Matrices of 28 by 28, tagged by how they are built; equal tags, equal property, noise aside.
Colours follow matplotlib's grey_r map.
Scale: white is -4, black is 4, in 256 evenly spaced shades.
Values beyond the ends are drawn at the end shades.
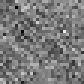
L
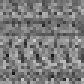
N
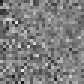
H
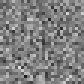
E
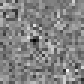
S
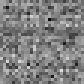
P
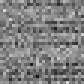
P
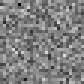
E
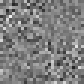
S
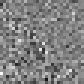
H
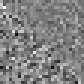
H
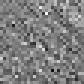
L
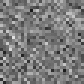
L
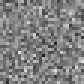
E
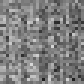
P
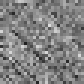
L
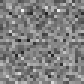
N
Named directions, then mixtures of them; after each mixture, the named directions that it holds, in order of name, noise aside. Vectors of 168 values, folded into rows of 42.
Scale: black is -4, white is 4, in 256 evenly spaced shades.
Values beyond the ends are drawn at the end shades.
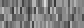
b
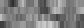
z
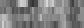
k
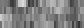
k, z.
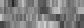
z.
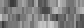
z.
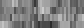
b, k, z.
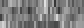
b, k, z.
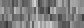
b, k, z.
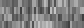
b, z.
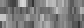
k, z.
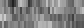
b, k, z.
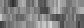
z.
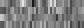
b, k, z.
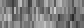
b, k, z.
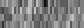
b, k.
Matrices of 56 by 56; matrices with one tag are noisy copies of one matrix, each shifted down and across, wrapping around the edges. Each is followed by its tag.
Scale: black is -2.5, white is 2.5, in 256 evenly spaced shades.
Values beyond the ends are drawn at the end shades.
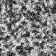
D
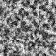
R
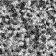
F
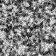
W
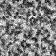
R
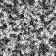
D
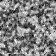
W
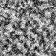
R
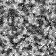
D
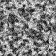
D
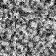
R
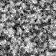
W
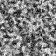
F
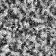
R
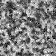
D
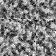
R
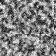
R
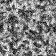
D
